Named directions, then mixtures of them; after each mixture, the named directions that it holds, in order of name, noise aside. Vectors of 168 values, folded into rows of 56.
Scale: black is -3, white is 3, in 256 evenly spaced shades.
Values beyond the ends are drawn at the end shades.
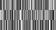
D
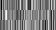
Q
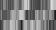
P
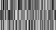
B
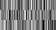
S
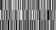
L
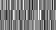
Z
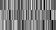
S.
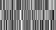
D.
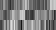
P.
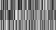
B.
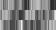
P.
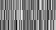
L, S.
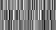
L, S, Z.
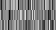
B, L, S.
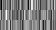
Q, S, Z.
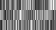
D, P.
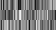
B, D, P.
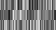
B, P, Z.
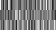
B, S.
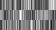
D, P.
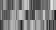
P.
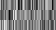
B, S, Z.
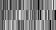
B, P, Z.
